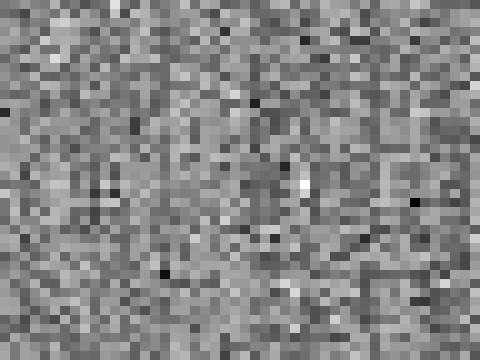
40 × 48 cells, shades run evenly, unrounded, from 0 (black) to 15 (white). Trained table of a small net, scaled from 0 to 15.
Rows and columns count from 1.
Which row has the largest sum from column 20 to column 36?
32
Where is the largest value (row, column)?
21, 31
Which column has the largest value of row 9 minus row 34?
42
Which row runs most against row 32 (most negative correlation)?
38
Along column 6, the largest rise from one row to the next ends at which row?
7
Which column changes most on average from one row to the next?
48
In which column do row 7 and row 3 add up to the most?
6
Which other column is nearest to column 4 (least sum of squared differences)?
15
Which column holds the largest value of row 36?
34
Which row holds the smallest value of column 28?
27
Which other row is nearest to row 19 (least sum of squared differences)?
20
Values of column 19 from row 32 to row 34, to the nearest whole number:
5 11 9
